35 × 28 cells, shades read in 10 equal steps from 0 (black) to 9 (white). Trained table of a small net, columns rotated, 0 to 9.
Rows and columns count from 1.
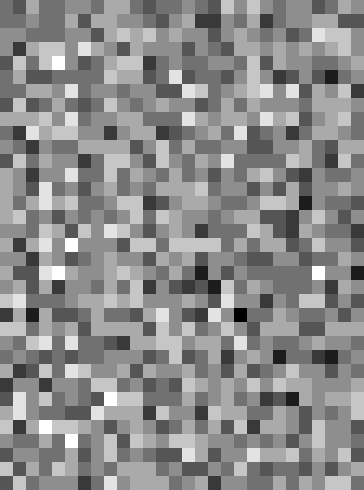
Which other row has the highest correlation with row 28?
33
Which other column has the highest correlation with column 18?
2
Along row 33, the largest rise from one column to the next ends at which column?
15
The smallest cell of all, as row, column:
23, 19
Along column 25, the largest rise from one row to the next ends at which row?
20
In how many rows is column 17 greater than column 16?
14
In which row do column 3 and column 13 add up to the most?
25
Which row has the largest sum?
9
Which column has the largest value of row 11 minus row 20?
28
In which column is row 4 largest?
7
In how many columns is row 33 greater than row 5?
14
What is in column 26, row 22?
3
